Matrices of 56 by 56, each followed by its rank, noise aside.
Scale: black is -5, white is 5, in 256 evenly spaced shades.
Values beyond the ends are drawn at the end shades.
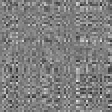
three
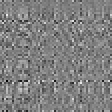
three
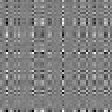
one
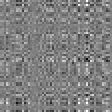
two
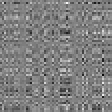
three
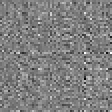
six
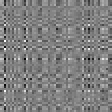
one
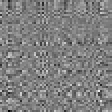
four
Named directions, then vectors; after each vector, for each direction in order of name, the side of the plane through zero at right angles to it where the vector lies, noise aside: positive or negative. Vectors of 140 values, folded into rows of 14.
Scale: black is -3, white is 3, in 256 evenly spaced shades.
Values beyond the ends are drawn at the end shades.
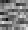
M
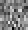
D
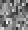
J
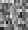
positive, negative, negative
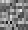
positive, negative, negative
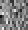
negative, positive, negative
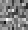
positive, positive, negative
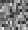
negative, positive, positive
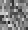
negative, positive, negative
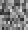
positive, negative, positive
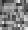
positive, positive, positive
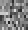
negative, positive, negative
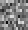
positive, negative, negative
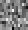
positive, positive, negative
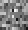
negative, negative, negative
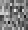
negative, positive, negative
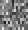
negative, positive, negative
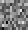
positive, negative, negative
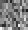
positive, positive, positive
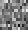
negative, negative, negative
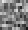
negative, negative, negative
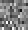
negative, positive, positive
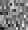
positive, negative, positive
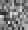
positive, negative, positive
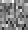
positive, negative, negative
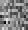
negative, positive, negative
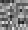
negative, positive, positive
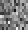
positive, negative, positive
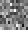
negative, positive, negative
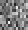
positive, negative, positive
